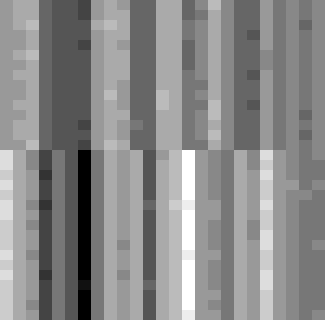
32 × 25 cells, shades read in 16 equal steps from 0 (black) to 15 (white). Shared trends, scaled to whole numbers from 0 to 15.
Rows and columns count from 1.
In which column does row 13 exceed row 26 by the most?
7
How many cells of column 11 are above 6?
18
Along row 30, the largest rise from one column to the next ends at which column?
8
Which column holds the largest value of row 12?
17
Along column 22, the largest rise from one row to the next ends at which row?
16
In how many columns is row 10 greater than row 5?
4
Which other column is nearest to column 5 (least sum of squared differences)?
24
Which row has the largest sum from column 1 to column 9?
3
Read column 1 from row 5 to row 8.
9 9 9 9
